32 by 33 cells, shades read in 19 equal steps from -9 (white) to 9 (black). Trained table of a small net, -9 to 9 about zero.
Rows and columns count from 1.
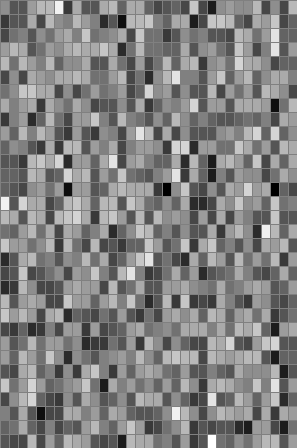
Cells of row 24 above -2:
19
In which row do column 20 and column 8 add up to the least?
13
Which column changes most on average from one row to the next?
31
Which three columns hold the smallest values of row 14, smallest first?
28, 21, 14
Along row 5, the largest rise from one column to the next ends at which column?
23
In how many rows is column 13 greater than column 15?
14
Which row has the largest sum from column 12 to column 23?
25
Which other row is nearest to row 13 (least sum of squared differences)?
6
